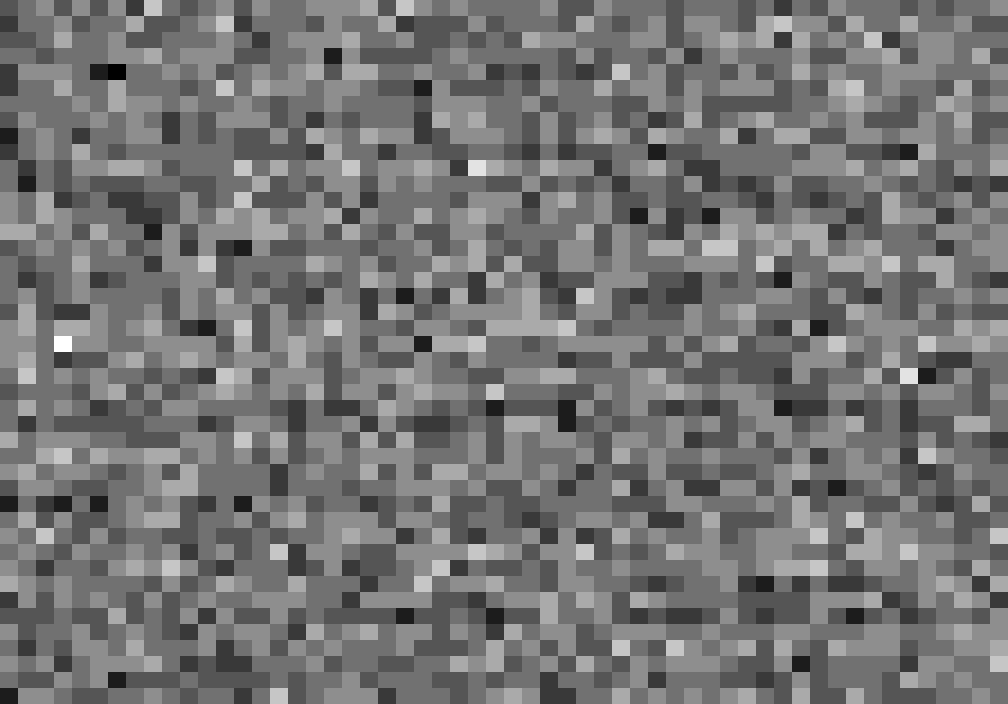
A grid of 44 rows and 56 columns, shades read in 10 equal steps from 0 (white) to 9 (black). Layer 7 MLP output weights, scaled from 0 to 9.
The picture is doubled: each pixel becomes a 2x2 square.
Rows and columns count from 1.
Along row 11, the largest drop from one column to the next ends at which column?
27
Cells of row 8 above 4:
38
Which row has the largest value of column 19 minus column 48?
4
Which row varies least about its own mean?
7
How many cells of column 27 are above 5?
11
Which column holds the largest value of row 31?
47
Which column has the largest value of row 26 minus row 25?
28
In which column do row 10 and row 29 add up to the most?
51
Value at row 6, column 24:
8
